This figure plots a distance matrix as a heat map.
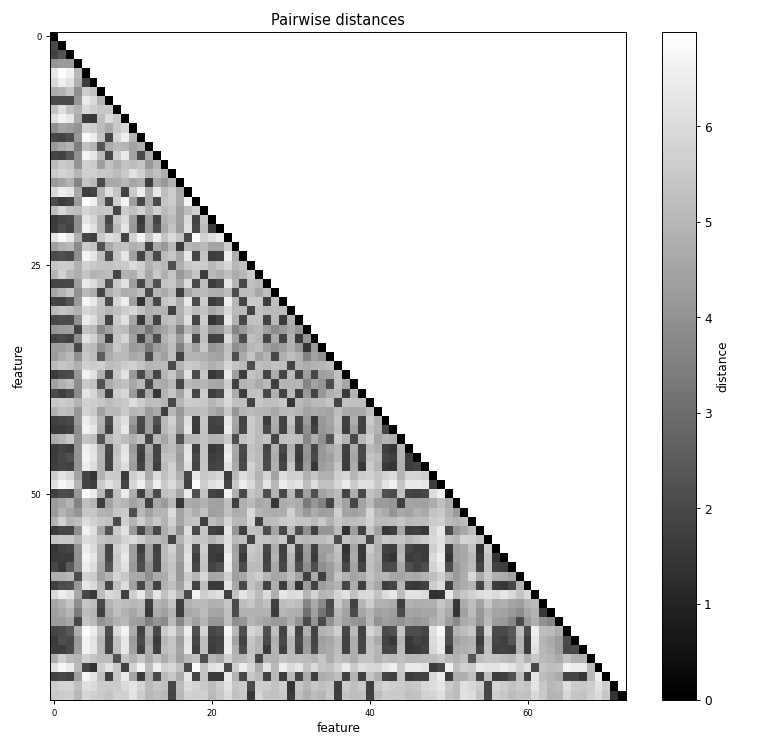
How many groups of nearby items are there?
8
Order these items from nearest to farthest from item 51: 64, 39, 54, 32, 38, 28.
28, 38, 32, 64, 54, 39
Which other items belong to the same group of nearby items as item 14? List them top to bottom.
41
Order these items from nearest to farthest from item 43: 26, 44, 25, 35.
35, 44, 26, 25
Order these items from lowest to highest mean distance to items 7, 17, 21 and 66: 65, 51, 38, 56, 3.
56, 65, 3, 51, 38
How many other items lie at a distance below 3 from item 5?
8
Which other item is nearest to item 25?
72
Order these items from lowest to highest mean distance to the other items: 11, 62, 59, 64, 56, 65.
56, 11, 65, 64, 62, 59
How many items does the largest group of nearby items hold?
31
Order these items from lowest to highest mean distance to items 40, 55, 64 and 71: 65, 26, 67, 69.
67, 26, 65, 69
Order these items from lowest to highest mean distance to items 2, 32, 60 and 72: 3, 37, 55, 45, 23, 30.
45, 37, 3, 30, 55, 23
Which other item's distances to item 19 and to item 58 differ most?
1
